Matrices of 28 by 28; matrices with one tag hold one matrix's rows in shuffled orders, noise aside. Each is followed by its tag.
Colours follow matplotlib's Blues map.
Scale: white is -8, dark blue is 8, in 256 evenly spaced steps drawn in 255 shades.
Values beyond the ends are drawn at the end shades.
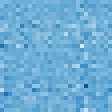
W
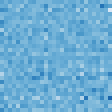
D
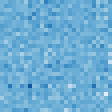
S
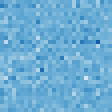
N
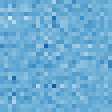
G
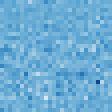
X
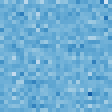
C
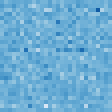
X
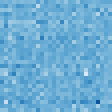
N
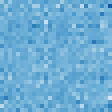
D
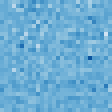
C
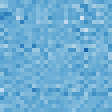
W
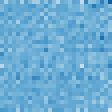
D
